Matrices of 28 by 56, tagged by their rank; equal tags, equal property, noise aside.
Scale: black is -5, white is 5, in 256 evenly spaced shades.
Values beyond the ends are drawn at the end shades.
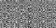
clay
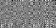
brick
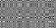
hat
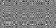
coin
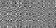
coin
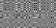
hat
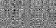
clay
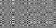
hat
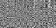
clay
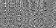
brick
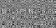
clay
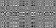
hat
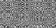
clay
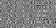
coin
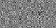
clay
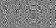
hat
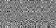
brick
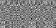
brick
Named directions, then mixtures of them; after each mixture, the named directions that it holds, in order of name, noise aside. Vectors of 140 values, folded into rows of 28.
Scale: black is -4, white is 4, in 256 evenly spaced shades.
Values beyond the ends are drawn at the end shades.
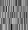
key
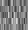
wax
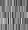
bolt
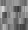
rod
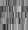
key, rod, wax.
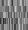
bolt, wax.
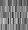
bolt, wax.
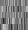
bolt, key, rod.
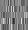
bolt, key.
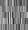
bolt.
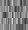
bolt, rod, wax.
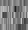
bolt, rod, wax.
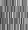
bolt, key.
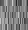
bolt, key.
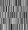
key.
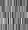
bolt.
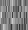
key, rod, wax.
